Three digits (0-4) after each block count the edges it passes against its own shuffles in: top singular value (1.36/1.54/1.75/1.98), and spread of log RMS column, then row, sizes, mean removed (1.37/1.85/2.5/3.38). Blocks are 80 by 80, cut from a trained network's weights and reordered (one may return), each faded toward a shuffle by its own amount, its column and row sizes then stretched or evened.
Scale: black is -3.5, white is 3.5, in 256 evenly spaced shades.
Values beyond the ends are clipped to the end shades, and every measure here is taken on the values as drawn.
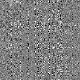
3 4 2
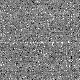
0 1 0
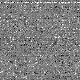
2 1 2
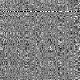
4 3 2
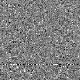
2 2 1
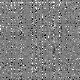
2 3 2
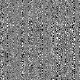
0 4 1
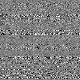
2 0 4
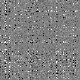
0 3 3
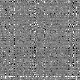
3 3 2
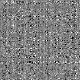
2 2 3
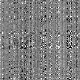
4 4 3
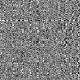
3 3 2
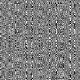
4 4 0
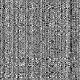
4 1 2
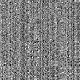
4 1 1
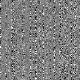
3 4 0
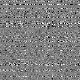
2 2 4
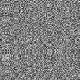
4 1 1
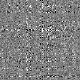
0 3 3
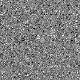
1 1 2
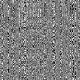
4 4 0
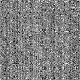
3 0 1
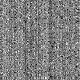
3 0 1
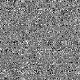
1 1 3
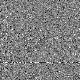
1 1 1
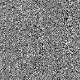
1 3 0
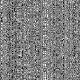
3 3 0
